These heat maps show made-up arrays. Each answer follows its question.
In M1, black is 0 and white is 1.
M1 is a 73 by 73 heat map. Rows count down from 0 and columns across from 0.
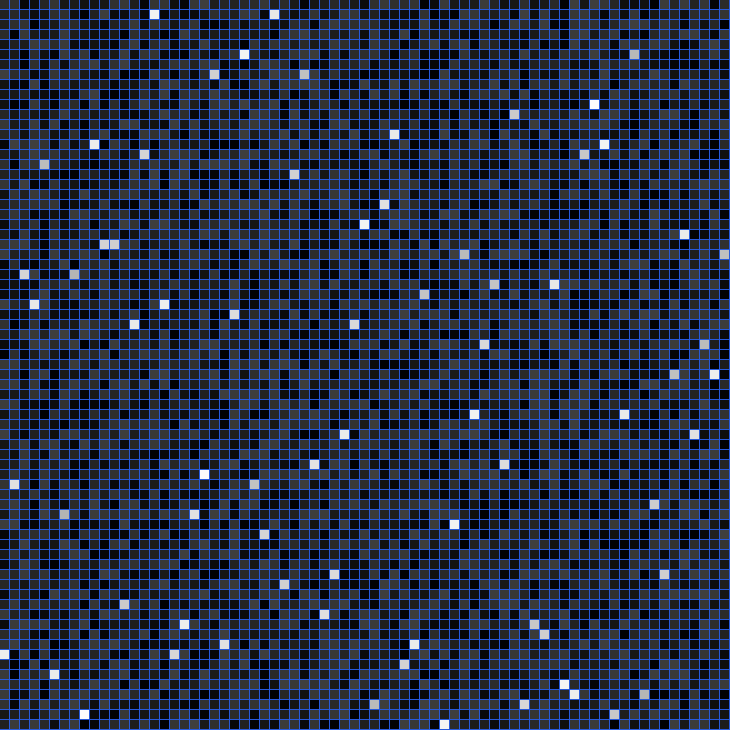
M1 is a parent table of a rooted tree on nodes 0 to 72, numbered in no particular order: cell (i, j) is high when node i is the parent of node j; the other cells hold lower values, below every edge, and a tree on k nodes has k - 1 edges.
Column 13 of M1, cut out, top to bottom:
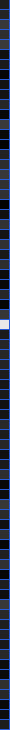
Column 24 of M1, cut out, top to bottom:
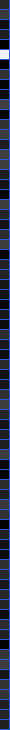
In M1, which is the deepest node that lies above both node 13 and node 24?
37
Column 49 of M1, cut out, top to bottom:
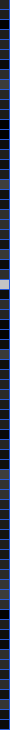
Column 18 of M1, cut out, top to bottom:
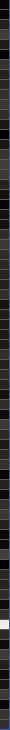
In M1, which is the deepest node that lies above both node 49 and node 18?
43
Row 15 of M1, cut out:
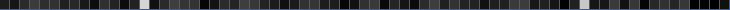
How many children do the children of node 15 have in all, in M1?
3
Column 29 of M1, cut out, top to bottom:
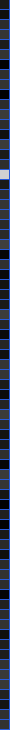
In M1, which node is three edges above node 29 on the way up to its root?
50
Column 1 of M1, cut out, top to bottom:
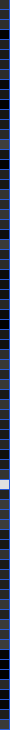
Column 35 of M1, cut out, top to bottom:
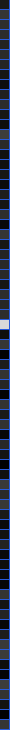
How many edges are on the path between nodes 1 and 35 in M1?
8
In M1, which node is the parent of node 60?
14
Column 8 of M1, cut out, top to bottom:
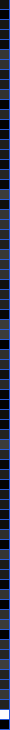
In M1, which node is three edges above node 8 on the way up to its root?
70
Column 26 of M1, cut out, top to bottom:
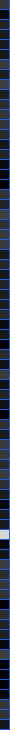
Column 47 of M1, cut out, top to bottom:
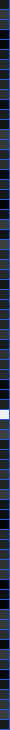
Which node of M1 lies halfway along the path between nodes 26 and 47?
62
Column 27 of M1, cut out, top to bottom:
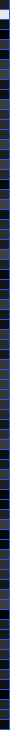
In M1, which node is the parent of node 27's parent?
48
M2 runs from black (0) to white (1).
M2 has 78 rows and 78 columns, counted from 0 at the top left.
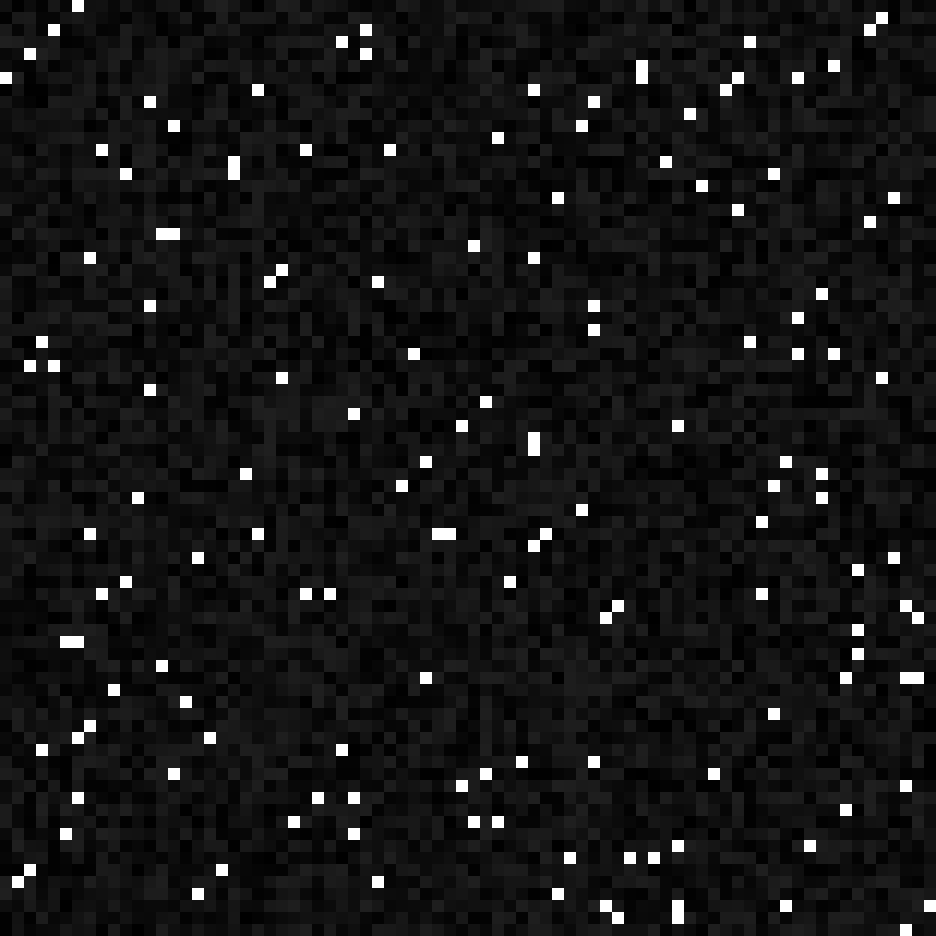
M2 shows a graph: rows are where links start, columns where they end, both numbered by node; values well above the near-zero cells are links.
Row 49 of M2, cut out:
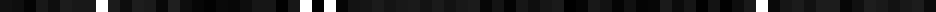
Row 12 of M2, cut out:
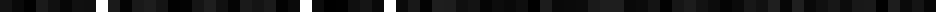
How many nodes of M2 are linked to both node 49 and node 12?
2
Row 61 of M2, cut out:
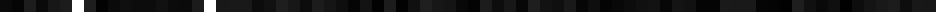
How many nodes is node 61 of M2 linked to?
2
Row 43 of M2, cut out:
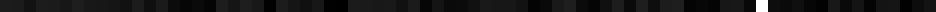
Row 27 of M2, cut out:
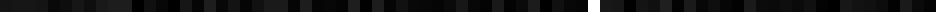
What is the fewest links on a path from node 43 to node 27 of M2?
3
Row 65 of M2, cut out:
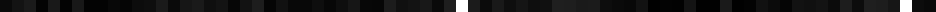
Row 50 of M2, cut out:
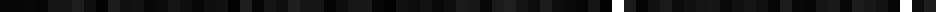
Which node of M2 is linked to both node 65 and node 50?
node 75
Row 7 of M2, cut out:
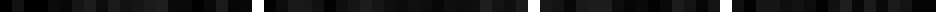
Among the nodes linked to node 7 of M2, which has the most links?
node 44
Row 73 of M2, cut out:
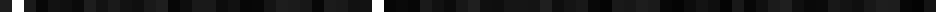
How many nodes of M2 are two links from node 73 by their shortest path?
1
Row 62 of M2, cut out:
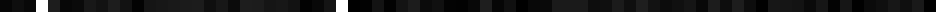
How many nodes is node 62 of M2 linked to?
2
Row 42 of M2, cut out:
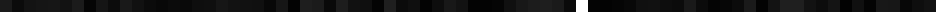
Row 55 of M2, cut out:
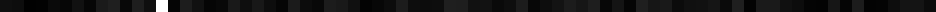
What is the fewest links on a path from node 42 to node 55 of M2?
6
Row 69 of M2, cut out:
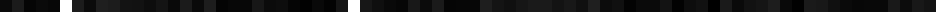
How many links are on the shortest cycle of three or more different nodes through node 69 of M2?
6
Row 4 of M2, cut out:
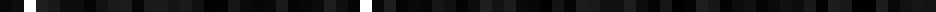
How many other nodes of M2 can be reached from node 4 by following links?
4
